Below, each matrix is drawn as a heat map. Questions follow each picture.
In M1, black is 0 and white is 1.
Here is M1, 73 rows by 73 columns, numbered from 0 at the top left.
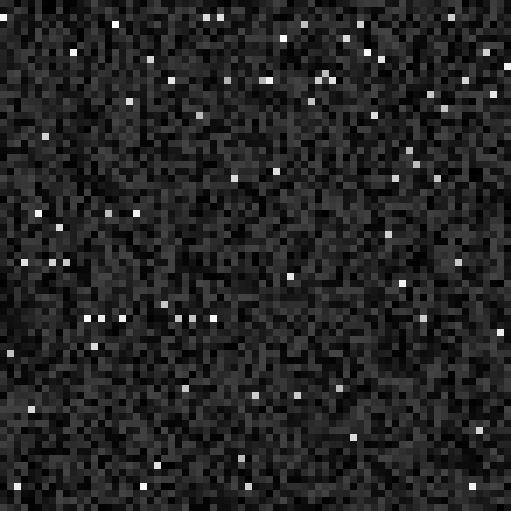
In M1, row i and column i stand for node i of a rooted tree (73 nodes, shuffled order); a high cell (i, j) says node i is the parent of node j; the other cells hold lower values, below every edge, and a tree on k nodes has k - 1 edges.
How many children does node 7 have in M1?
3
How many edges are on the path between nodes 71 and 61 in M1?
8
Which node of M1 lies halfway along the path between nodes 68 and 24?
5
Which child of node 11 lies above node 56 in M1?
45
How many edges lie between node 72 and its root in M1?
3
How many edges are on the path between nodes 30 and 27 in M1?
2
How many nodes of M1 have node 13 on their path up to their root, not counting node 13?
3
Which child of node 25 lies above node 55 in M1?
33
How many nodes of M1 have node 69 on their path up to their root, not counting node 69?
8
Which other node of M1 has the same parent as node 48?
26
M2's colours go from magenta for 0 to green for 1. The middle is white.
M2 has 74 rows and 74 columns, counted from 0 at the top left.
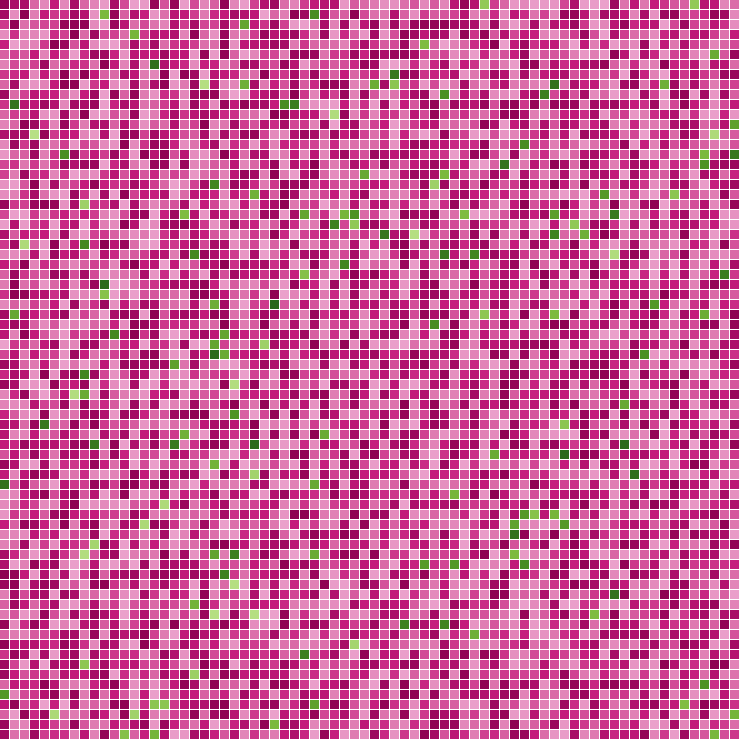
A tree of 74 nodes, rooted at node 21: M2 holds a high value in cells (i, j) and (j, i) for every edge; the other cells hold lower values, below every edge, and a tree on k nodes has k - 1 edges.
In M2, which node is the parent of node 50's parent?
70
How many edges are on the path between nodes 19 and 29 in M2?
8
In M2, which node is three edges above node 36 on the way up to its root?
25
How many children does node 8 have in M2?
5
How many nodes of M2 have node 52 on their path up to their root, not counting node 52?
6
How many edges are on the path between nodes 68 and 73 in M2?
3
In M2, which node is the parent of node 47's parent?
61
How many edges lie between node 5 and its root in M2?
7
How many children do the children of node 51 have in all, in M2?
2
